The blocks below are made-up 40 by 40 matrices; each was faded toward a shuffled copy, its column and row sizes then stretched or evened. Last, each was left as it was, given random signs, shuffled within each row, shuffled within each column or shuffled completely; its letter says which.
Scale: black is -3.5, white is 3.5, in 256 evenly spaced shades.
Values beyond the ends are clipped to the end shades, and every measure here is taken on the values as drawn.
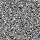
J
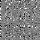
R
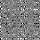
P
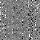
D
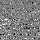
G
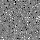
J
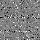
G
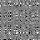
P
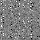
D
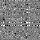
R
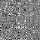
R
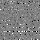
G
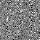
D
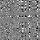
P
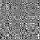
P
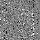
D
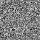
G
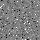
J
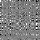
P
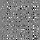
R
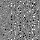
D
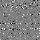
G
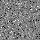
J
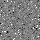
J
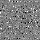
G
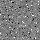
J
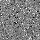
J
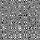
P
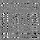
P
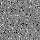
J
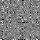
R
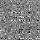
R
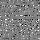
G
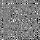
R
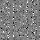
D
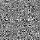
R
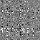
R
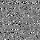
G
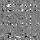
R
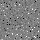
J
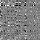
P
